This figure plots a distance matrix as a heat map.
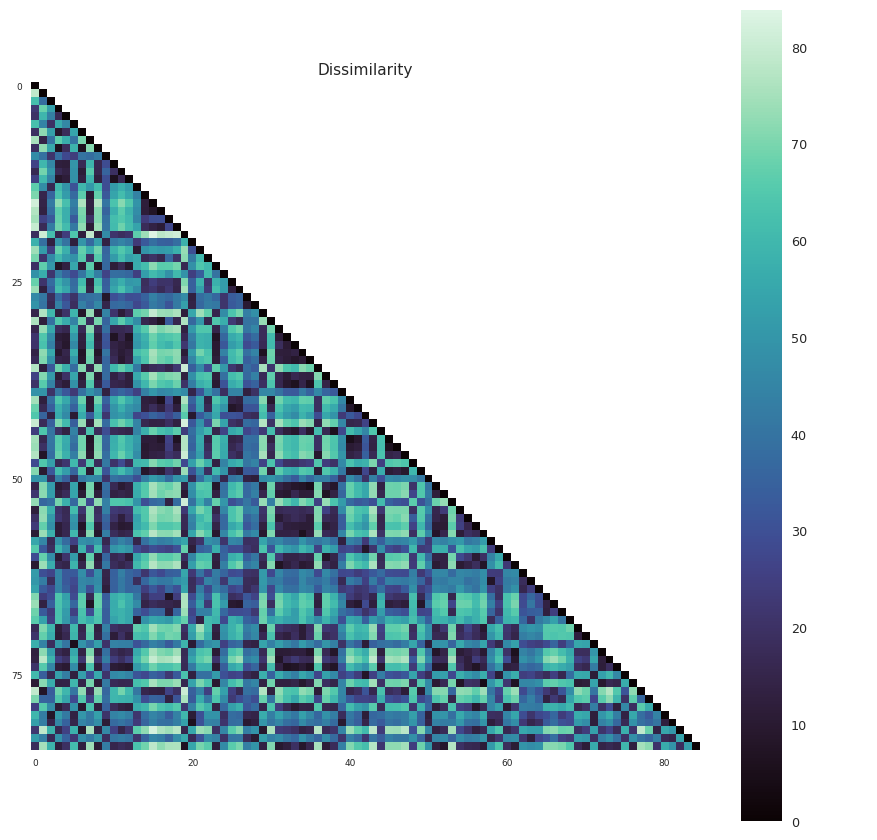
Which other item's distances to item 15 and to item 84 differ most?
19
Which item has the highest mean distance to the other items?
21
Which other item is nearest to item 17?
65
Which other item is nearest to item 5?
71
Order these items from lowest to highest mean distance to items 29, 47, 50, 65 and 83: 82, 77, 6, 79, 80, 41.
80, 41, 77, 79, 6, 82
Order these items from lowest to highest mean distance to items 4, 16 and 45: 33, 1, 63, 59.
1, 59, 63, 33
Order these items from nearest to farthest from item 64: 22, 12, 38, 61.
22, 12, 38, 61
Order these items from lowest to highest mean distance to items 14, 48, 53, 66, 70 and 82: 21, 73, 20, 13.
20, 73, 13, 21
